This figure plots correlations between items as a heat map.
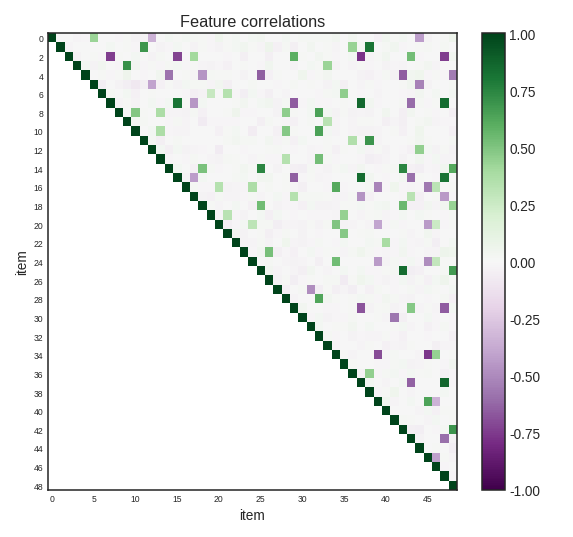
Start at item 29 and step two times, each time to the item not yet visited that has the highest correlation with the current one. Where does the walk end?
43
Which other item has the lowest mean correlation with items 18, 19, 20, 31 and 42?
4
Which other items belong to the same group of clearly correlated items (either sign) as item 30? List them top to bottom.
41
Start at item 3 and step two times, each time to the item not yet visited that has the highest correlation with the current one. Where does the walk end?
33
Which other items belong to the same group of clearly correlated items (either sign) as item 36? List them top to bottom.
1, 11, 38
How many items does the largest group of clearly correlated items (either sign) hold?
8
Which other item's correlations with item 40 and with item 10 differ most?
32
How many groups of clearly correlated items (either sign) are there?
12
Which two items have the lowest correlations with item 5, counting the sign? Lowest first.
44, 12
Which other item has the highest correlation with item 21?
35
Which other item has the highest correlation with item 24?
34
